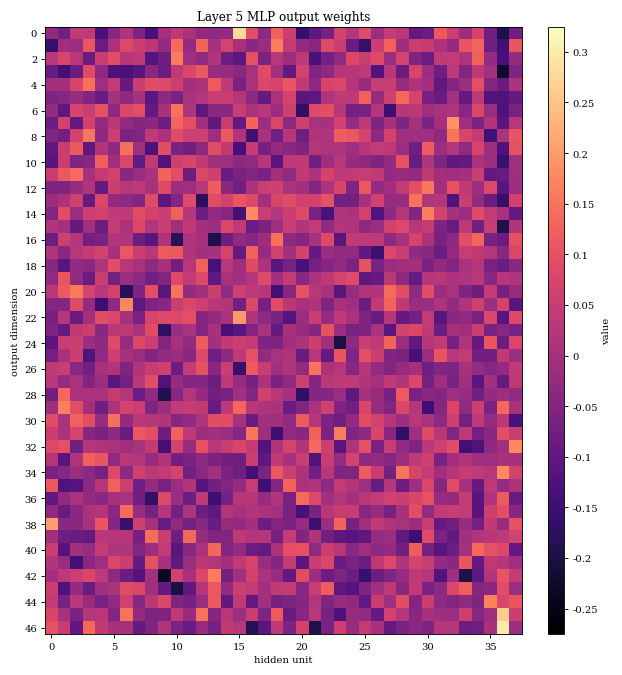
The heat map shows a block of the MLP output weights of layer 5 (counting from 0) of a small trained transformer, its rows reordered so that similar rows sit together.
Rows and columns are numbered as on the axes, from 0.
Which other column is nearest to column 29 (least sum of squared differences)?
22
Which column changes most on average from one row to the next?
9
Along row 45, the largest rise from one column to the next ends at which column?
36
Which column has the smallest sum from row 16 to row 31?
13
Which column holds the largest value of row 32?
37
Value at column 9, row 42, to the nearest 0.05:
-0.25
